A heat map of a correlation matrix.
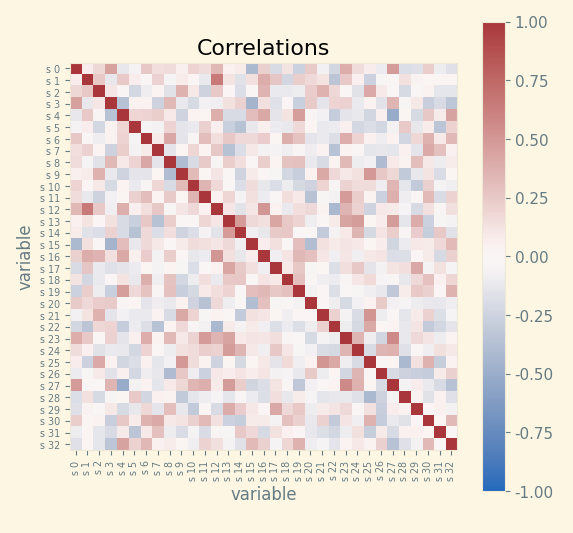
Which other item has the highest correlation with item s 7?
s 30
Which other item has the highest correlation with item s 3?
s 0
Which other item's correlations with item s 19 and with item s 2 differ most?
s 9
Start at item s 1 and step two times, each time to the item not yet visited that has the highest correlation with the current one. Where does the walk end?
s 16
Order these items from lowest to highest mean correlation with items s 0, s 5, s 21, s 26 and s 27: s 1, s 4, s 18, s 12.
s 4, s 18, s 1, s 12
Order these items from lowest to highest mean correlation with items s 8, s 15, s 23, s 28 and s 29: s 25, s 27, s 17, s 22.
s 25, s 22, s 27, s 17
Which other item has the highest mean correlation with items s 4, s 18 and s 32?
s 19
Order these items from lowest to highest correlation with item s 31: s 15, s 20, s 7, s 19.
s 20, s 19, s 15, s 7
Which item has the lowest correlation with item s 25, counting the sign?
s 28
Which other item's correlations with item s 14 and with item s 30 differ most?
s 13
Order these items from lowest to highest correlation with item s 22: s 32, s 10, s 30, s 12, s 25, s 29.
s 12, s 30, s 32, s 10, s 29, s 25
